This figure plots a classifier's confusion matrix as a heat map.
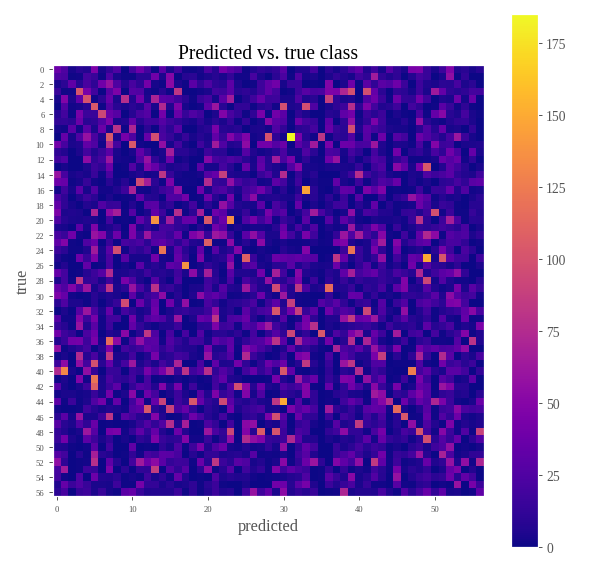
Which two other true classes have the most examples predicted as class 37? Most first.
25, 12
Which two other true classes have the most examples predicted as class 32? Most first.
29, 36
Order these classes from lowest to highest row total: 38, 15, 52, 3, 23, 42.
15, 23, 38, 42, 3, 52
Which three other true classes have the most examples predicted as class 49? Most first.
25, 13, 28
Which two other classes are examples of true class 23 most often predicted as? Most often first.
20, 43
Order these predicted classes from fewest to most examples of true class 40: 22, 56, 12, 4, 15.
56, 22, 12, 4, 15
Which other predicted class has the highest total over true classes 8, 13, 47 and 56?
49
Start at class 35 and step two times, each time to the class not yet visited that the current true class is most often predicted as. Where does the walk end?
9
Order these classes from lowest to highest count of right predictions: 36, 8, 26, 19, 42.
26, 36, 42, 19, 8
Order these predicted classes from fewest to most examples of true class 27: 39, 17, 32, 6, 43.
17, 43, 6, 32, 39
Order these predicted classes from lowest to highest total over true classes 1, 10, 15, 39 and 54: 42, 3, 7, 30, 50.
50, 3, 30, 7, 42
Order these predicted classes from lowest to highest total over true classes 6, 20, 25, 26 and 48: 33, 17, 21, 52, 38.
21, 33, 52, 38, 17
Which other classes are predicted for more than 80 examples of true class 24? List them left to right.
8, 14, 39
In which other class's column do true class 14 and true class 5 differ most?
33
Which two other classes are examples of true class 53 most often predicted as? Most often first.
13, 1
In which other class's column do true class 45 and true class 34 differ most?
12
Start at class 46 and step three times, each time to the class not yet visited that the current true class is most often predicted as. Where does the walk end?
7
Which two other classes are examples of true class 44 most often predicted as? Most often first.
30, 18
